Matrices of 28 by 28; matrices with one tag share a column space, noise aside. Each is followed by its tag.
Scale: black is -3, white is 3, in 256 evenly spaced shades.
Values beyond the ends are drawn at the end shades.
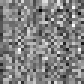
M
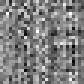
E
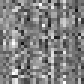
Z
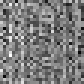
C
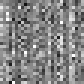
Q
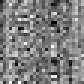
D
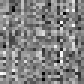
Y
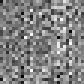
E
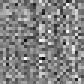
C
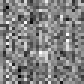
Q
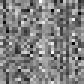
M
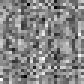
Z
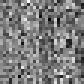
Z
